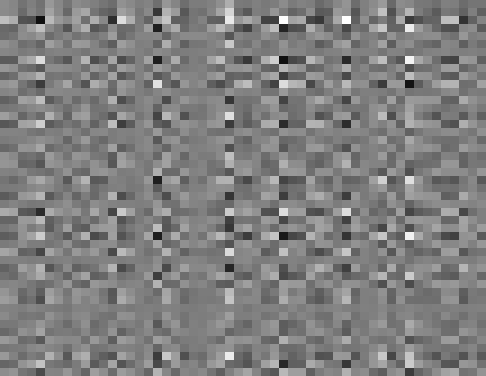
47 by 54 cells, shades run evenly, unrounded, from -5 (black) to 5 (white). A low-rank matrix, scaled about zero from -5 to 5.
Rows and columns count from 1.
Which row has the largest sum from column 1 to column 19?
3
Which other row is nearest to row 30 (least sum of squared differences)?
8
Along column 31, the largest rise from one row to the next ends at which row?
4
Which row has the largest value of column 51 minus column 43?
11
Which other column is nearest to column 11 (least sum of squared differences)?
34
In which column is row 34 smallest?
26
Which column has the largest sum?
46
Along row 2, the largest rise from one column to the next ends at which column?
19
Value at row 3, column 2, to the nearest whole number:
2
